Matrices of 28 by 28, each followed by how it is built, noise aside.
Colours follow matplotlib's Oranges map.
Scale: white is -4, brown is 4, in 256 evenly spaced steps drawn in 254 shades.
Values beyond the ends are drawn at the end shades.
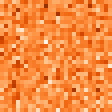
uneven columns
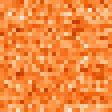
blocks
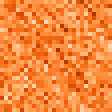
Toeplitz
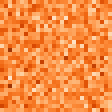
repeating rows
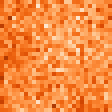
smooth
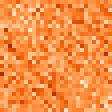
Toeplitz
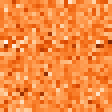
uneven rows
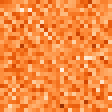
Toeplitz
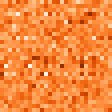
uneven rows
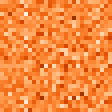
repeating rows
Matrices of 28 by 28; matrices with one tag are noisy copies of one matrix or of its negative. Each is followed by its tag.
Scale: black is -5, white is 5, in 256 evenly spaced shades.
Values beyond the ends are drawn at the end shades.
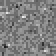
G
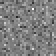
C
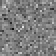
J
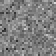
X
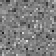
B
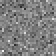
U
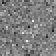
B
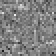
U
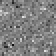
G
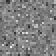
B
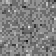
B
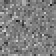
X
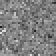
X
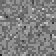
C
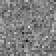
B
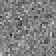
C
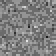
B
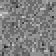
G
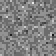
C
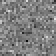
B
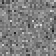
B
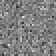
G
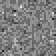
U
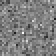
B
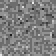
C
